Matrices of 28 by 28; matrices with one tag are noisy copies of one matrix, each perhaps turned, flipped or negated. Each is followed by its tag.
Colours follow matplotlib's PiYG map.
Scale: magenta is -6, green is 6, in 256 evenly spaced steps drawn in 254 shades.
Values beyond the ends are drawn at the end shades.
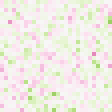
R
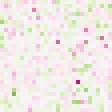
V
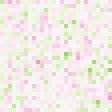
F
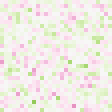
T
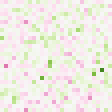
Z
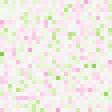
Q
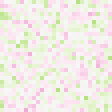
Q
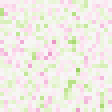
F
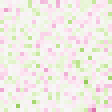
V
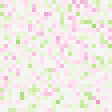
Z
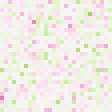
F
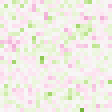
T
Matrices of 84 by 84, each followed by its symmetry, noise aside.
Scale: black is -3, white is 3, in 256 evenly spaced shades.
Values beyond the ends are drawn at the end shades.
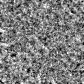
symmetric across the other diagonal.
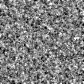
antisymmetric.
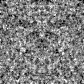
mirrored left to right.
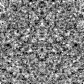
mirrored left to right.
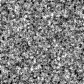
same after a half turn.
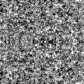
mirrored top to bottom.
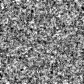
same after a half turn.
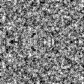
mirrored top to bottom.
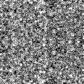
mirrored top to bottom.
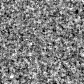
antisymmetric.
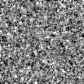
antisymmetric.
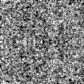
mirrored top to bottom.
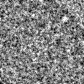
symmetric across the other diagonal.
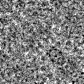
symmetric.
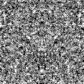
mirrored left to right.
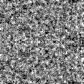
mirrored top to bottom.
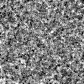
symmetric across the other diagonal.
